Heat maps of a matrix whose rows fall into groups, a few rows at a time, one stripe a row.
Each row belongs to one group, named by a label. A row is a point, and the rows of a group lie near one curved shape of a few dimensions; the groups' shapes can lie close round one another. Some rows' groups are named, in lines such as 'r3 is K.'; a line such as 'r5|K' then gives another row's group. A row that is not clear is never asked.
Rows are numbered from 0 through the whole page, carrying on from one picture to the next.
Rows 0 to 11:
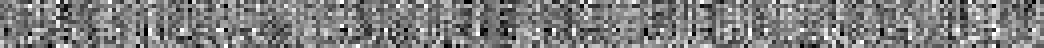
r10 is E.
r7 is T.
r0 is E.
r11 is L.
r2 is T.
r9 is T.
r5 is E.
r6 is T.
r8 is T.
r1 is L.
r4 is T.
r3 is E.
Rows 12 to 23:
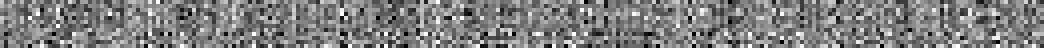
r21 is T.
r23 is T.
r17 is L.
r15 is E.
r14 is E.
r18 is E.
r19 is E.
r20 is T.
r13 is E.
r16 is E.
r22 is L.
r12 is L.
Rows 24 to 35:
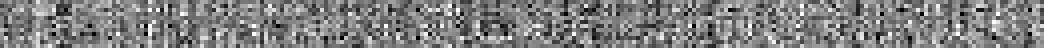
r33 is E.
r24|E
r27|T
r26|L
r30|T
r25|T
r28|L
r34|E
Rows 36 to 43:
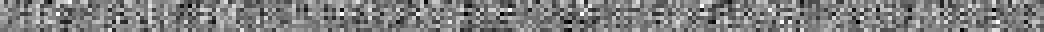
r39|E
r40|E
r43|T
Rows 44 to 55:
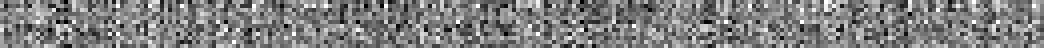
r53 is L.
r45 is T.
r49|T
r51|L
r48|L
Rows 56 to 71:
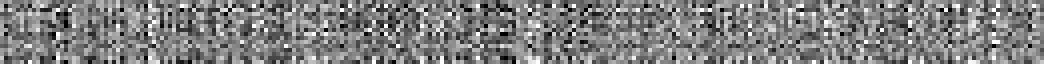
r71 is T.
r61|T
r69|L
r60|L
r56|E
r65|L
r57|T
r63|E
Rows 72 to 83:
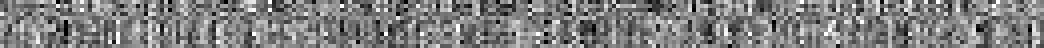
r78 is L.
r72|T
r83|L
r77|E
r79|L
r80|T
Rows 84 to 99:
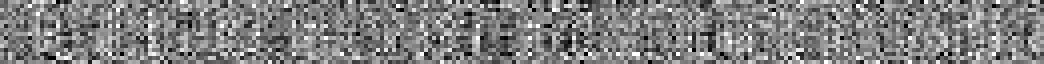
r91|E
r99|T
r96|T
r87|E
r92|L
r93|T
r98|L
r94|L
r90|T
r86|E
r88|T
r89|E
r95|L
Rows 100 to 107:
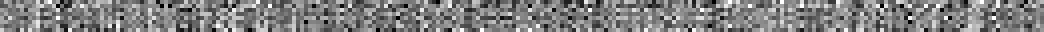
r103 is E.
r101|T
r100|L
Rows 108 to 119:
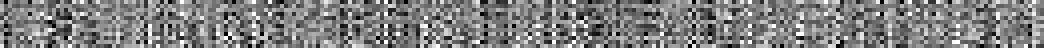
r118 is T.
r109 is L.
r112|L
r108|T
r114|T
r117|E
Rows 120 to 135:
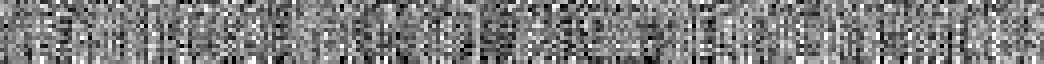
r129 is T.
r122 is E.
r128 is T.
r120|E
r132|T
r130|T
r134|T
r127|L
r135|T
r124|L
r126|T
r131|E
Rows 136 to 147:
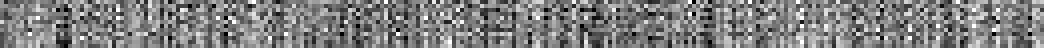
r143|T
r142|T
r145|T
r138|T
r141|E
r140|T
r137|E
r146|T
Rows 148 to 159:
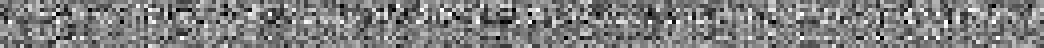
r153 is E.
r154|E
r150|T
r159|L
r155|E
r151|T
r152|T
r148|E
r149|L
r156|E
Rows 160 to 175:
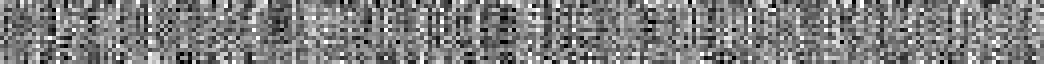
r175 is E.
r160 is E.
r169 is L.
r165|T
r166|L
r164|T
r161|E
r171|T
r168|L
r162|T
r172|L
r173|E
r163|E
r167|T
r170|T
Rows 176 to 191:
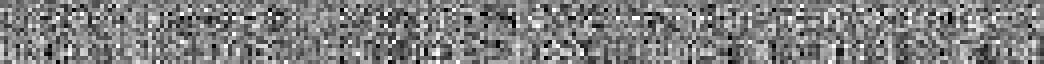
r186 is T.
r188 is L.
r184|E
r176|L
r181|T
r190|E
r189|L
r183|L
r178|E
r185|L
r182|T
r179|T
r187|E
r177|T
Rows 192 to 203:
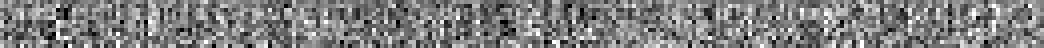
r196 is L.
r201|L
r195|T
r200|T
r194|T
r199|T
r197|T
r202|E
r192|E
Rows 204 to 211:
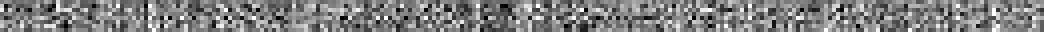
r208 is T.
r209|E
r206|L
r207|T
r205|T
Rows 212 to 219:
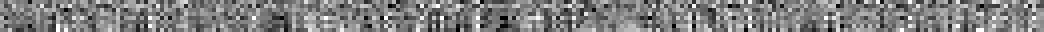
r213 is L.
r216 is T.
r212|T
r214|L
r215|L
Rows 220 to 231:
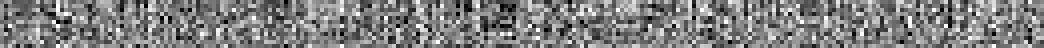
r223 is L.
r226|E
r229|T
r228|E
